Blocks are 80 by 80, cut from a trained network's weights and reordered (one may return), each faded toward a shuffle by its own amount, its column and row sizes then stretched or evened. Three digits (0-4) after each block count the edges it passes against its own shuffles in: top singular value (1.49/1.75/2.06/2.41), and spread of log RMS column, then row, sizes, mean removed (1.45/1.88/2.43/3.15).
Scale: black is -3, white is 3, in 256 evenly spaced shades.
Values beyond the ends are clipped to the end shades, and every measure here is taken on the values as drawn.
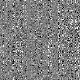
2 4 2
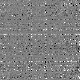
0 2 3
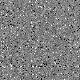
0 1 0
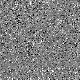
0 0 2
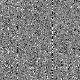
1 2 0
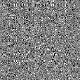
3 2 1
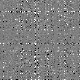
1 3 3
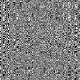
3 4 2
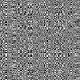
4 4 2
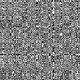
3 3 1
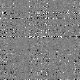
1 3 3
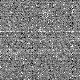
1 2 0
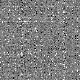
0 3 0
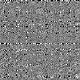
2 2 3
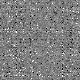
0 2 1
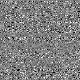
2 0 4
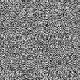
3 1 0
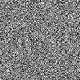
3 0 1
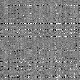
3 2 3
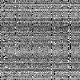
4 3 0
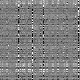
4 4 0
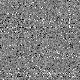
1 0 2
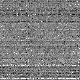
4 1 3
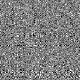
2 1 2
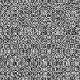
4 2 0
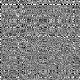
4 1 3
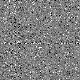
0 2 1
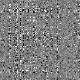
1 4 3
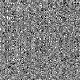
2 1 0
